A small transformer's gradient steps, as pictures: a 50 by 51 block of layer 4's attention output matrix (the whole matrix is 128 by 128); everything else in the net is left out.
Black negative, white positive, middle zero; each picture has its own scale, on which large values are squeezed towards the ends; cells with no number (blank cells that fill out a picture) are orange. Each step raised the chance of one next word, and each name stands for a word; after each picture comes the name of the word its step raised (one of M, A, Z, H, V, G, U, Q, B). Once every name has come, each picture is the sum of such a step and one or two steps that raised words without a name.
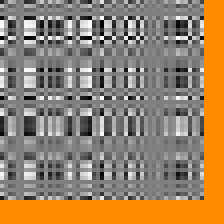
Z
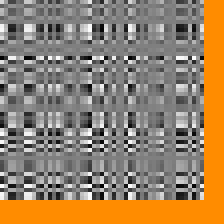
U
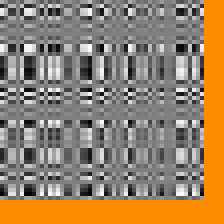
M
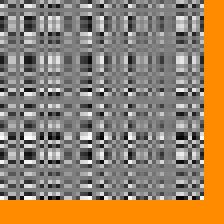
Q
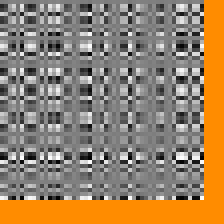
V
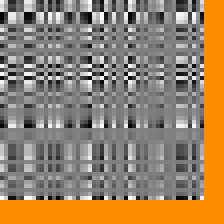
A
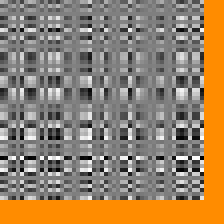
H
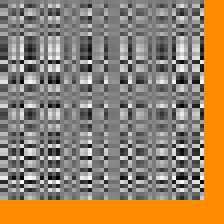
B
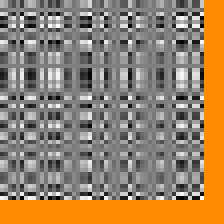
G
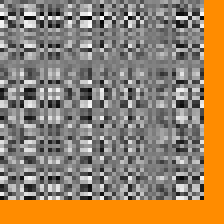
M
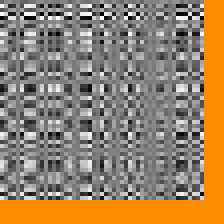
G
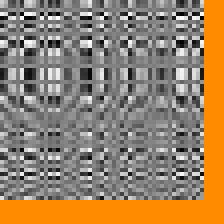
G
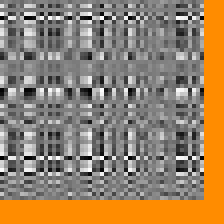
H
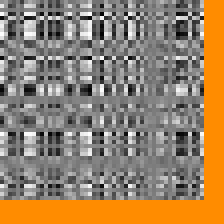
U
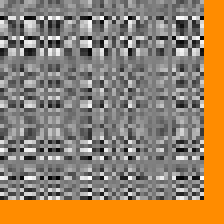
Z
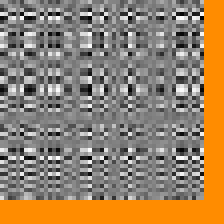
V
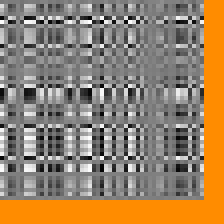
H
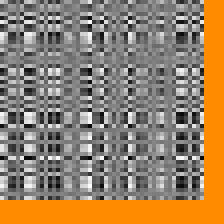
V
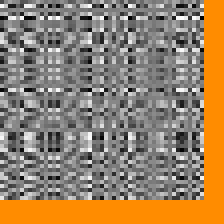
Q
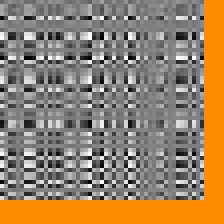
B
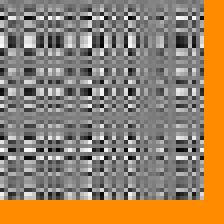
V
